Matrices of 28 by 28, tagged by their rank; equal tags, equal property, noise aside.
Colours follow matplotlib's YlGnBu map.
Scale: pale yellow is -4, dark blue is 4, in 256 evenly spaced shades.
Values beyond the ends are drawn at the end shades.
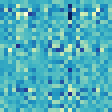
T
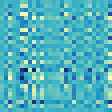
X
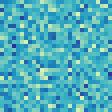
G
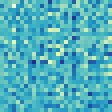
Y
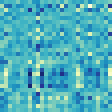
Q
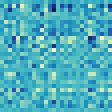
Q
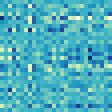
Q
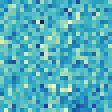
G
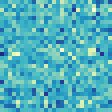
Y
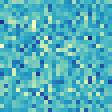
G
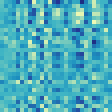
Q
